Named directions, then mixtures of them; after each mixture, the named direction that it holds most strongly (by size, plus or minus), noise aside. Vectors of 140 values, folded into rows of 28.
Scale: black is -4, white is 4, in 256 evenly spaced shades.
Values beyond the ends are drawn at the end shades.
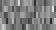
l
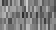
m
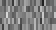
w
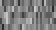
l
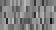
l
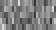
l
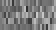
m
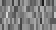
w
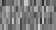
w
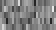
l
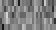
l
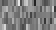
l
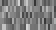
m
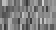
m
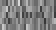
m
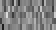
w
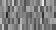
w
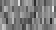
l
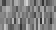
w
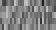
w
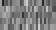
m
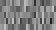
l
